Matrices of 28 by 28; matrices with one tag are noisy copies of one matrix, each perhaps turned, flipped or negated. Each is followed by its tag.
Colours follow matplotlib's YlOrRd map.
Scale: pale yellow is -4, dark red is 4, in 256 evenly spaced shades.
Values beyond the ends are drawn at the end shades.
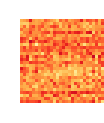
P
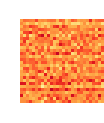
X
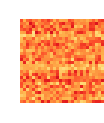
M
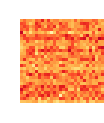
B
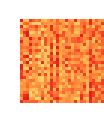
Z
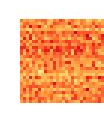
P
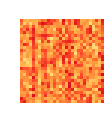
B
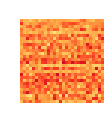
Z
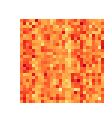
M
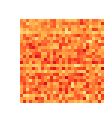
Z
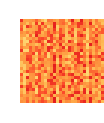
X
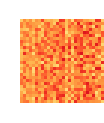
Z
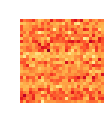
M
